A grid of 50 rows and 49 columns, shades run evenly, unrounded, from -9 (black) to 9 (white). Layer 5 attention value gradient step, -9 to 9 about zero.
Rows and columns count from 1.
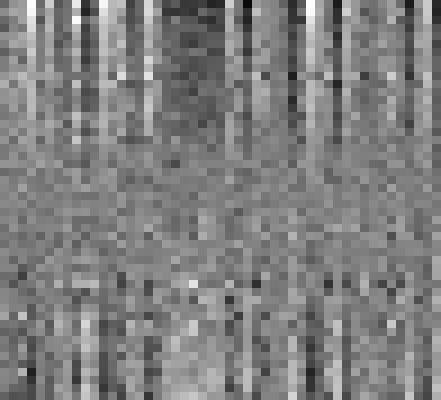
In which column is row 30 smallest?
44
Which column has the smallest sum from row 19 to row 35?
3
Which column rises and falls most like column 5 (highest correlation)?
34
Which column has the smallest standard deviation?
31
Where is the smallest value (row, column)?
1, 28
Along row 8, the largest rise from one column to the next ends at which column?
17
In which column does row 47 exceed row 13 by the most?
33
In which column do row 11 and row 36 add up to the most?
9
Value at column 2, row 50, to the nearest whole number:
-3
